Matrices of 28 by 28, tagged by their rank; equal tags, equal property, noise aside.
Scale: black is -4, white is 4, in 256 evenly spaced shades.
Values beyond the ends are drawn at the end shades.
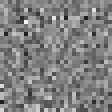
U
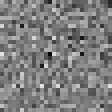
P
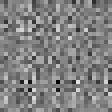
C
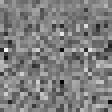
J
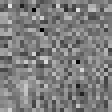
J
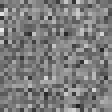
U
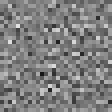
J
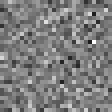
U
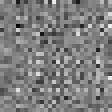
P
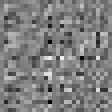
C
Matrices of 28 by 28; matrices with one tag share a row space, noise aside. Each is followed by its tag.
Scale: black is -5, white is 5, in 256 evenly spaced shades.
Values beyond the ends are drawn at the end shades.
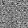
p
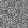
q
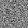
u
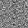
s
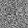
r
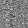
u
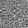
s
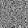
r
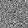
r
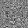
u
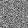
q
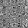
s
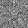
s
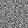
r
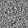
r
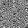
s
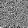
q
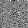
s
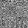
p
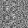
u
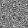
s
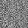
q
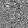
u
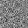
q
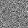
s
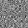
r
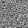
p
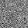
p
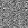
s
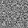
p
